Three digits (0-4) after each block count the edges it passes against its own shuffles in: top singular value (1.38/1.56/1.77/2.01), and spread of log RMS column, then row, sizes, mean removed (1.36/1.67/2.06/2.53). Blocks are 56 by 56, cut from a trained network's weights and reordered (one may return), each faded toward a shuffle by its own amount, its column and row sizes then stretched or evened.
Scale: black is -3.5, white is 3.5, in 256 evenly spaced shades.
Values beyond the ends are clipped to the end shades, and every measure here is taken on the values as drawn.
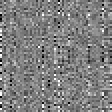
4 4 1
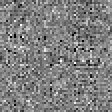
2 3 1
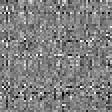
4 2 3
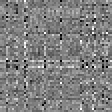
4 4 2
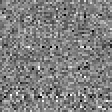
2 0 3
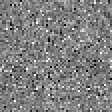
0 1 1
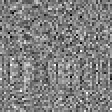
4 1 0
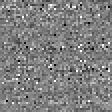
0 1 3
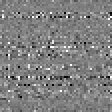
2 1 4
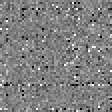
1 2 2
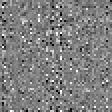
2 4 1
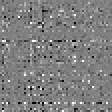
2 3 4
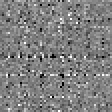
2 3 3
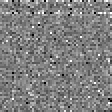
2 2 2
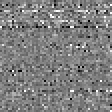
2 0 4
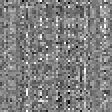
2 4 0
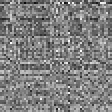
4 0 2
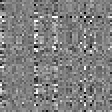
4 4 3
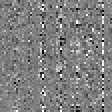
4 4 0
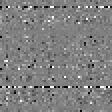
4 1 4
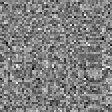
3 0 0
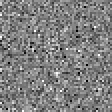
0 1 1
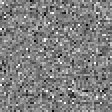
0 0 1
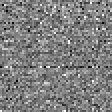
1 0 2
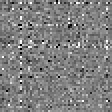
3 2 3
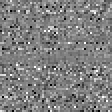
0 0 4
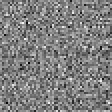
3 0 1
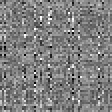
4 4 0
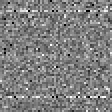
3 0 2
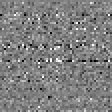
1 1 4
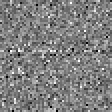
1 1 1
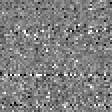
2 0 3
